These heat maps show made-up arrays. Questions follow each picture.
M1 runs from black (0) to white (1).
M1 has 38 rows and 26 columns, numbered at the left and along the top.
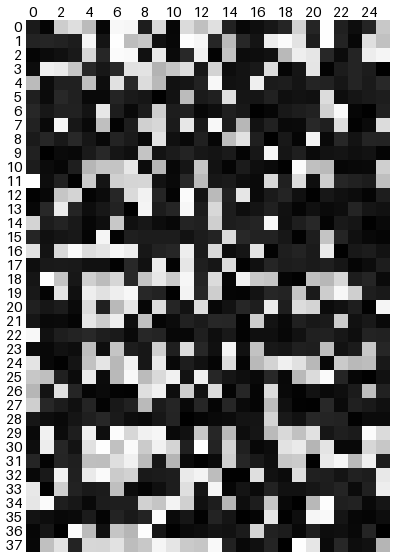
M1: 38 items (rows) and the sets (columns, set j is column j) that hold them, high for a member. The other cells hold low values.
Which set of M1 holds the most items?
6
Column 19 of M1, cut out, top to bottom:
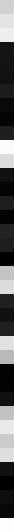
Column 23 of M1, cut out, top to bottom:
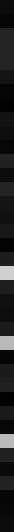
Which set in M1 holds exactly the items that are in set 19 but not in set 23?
12
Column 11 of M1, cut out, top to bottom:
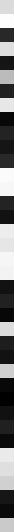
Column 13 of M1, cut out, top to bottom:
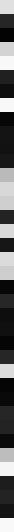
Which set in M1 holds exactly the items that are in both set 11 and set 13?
2
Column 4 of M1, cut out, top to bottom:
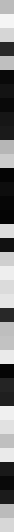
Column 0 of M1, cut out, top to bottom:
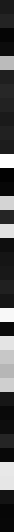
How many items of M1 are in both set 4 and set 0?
5
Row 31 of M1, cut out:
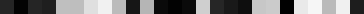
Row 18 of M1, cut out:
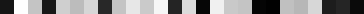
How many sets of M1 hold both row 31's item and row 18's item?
7
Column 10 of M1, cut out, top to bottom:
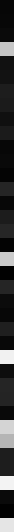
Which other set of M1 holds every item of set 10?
8
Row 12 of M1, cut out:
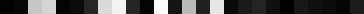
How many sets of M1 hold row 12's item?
7
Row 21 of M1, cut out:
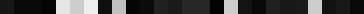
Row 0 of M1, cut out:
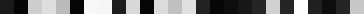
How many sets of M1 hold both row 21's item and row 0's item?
2
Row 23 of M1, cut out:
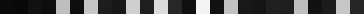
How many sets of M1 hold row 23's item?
8
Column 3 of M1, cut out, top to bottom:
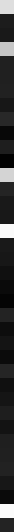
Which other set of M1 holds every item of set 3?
7
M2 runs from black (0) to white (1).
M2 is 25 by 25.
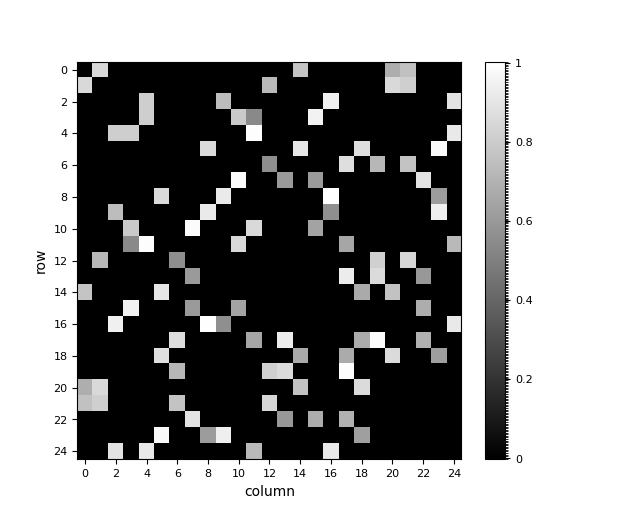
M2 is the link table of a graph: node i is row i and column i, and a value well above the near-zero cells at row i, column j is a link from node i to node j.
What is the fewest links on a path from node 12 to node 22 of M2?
3
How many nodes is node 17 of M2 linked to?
6
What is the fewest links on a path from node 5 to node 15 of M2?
4
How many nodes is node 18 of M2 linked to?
5
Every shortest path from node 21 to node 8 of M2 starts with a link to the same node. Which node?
node 0
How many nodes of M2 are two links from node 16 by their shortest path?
4
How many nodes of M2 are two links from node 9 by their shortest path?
4
